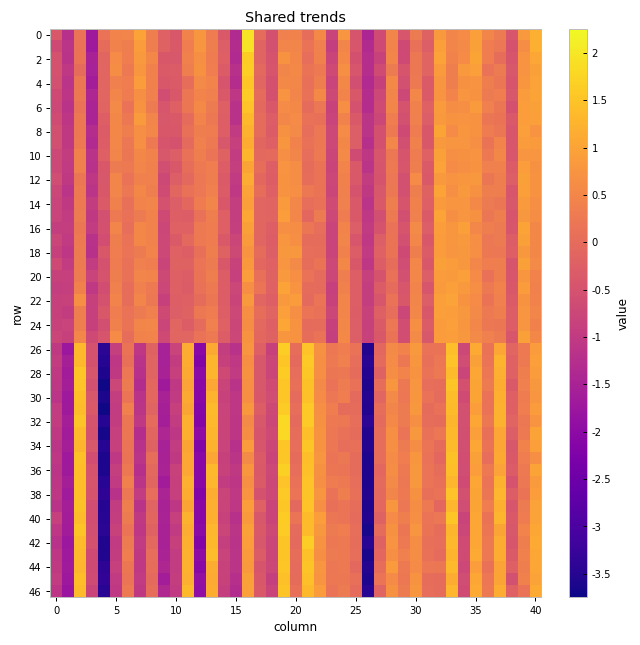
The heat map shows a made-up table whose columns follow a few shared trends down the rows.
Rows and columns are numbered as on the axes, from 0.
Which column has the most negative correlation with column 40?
15
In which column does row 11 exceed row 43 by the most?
4
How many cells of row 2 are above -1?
37
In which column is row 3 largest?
16
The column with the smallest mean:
26
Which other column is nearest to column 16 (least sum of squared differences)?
40
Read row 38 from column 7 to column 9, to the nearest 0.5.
-1 0 -1.5
